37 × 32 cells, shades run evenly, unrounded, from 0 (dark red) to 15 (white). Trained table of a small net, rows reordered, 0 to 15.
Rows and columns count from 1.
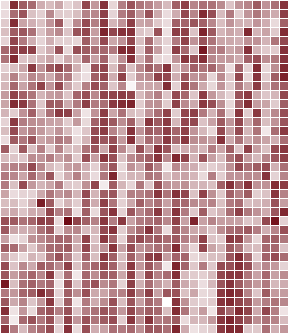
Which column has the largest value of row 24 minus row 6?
14
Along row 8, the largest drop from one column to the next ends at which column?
29
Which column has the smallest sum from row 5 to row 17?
32
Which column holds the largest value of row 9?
10
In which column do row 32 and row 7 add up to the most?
7
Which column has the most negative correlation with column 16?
2
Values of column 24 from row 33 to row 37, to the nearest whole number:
12 12 13 9 12
